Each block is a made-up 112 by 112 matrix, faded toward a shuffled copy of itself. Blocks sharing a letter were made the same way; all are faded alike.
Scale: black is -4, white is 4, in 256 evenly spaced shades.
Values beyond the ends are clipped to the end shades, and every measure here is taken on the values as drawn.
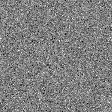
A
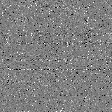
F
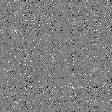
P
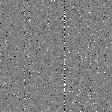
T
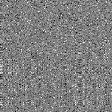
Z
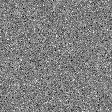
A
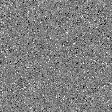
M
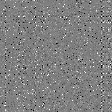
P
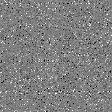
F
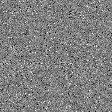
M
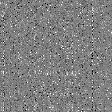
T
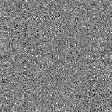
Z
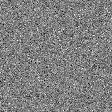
A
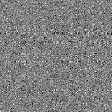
Z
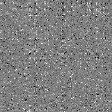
P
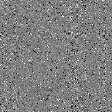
T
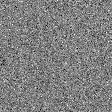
A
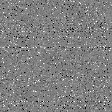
F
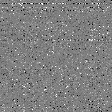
F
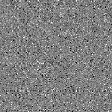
Z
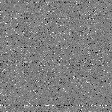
F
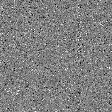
M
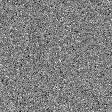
A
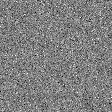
A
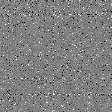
F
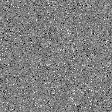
M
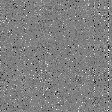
P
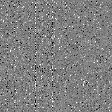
T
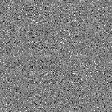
Z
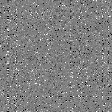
P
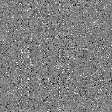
T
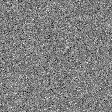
A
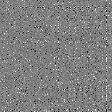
P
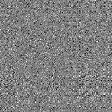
Z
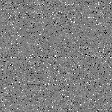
F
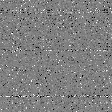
F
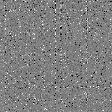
P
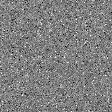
M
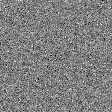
A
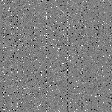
P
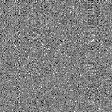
Z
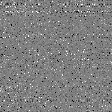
F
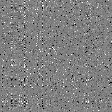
P
